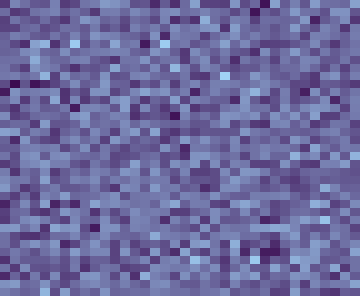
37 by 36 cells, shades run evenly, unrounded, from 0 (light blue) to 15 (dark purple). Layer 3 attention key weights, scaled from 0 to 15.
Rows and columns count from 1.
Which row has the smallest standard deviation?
25
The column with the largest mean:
28
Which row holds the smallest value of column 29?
29
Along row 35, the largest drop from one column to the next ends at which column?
15
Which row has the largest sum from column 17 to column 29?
32
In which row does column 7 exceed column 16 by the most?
12
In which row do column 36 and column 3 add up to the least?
20
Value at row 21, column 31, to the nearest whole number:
11
